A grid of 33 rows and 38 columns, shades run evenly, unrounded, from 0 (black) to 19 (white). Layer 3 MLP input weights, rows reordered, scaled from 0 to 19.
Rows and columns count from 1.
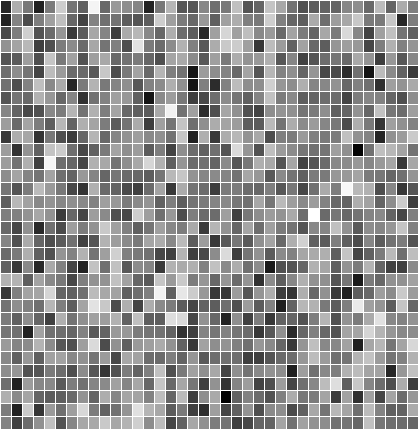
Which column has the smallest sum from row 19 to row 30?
27
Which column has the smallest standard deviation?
30
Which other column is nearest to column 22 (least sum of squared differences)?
6
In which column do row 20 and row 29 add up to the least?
16
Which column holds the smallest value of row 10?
35
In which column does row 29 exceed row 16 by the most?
38
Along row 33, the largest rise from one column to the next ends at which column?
34
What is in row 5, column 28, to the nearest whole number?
5
